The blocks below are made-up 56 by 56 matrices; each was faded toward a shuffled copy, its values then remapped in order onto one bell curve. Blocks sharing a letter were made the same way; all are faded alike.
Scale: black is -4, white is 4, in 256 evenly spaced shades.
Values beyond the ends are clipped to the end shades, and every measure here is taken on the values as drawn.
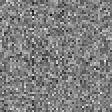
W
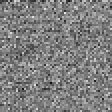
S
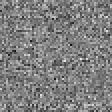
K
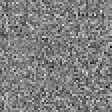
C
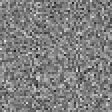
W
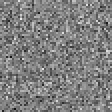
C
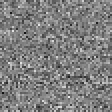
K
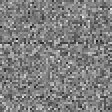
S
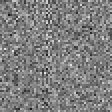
W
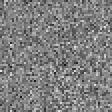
C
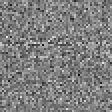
S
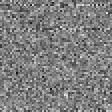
K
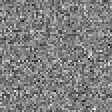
S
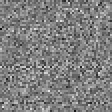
S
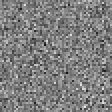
C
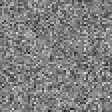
W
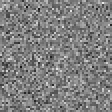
C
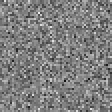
C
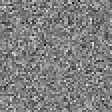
W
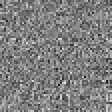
W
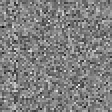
C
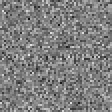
K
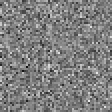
C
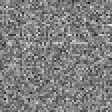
K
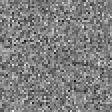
C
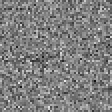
S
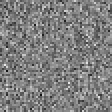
W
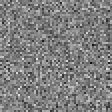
W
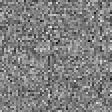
W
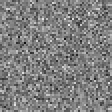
S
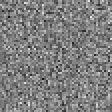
W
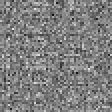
W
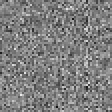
W
